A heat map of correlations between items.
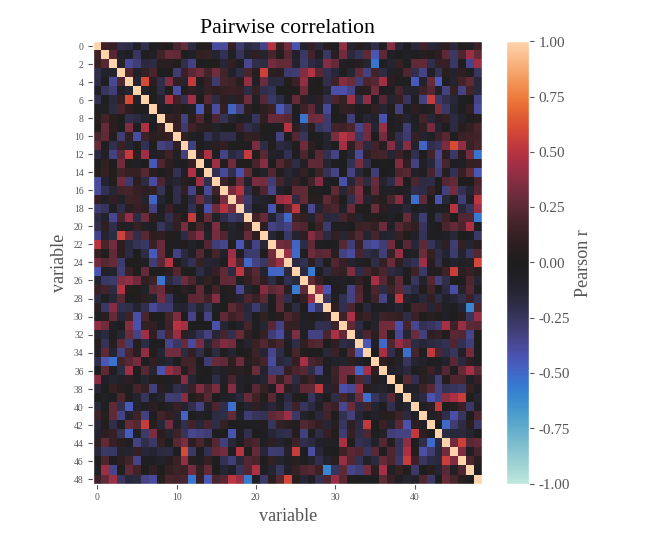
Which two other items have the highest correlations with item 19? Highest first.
12, 4
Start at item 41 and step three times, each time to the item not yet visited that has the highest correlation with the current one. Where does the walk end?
17
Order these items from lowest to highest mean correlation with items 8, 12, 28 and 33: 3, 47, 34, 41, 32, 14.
32, 34, 41, 47, 14, 3
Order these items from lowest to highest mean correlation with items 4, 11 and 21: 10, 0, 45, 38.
0, 38, 10, 45
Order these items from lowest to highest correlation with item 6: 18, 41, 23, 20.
41, 23, 20, 18
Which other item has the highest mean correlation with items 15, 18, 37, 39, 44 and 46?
45
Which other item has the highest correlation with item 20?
47
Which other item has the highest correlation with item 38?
28
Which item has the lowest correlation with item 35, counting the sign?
2
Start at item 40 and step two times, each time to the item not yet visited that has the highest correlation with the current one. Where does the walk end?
7
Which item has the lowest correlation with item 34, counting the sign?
39
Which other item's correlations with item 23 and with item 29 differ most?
27
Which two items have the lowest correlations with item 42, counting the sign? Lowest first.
44, 39
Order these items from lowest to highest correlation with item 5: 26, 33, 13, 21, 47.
21, 13, 33, 47, 26
